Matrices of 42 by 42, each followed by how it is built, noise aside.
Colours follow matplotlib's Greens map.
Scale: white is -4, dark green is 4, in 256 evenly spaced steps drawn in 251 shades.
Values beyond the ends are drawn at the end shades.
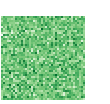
blocks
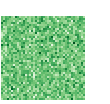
repeating rows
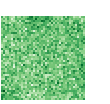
smooth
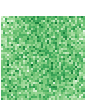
smooth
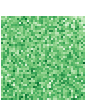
smooth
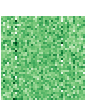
uneven columns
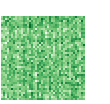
blocks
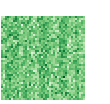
blocks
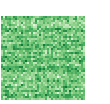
blocks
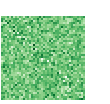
banded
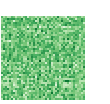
blocks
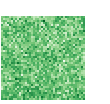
smooth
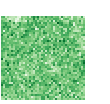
smooth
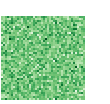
repeating rows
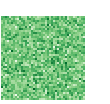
repeating rows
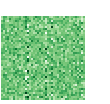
uneven columns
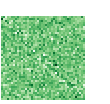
banded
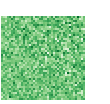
upper triangular
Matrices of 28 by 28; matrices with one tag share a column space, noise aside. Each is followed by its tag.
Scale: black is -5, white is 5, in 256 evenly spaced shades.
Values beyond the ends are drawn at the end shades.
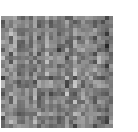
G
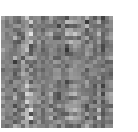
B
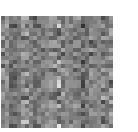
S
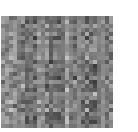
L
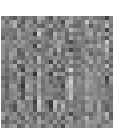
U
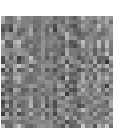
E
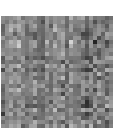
E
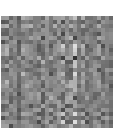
B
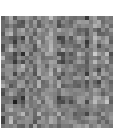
G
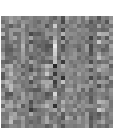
L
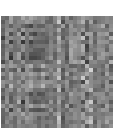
L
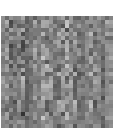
U
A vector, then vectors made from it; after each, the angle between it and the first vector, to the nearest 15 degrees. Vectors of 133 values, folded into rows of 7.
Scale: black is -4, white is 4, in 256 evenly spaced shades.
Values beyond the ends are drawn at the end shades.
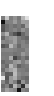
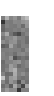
15 degrees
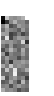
60 degrees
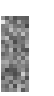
120 degrees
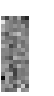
165 degrees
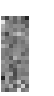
165 degrees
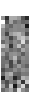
135 degrees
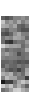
105 degrees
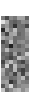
105 degrees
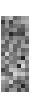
60 degrees
